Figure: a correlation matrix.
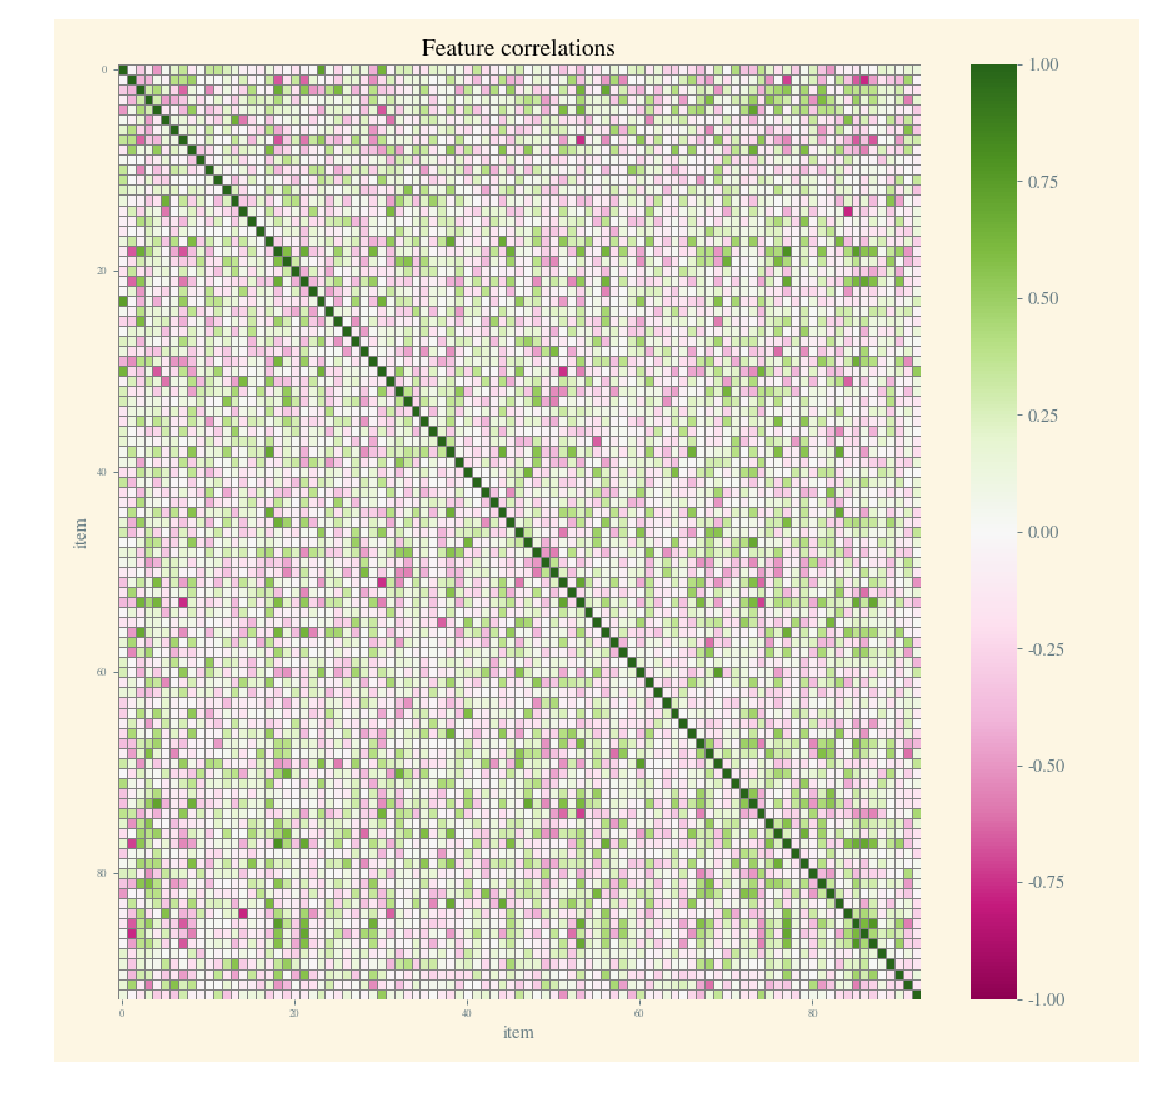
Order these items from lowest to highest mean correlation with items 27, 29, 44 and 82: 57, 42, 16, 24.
57, 24, 16, 42
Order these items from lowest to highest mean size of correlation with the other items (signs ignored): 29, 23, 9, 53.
9, 23, 29, 53
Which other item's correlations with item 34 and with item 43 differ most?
83
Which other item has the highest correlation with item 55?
82
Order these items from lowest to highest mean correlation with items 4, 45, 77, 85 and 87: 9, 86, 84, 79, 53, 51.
9, 79, 51, 84, 86, 53
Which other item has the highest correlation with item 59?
10
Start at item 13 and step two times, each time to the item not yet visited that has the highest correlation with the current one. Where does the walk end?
84
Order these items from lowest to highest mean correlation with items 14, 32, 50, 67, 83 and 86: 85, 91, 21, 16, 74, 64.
74, 91, 64, 16, 21, 85
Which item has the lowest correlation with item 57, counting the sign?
68
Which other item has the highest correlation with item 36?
13
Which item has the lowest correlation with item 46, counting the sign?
51
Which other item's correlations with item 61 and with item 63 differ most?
48
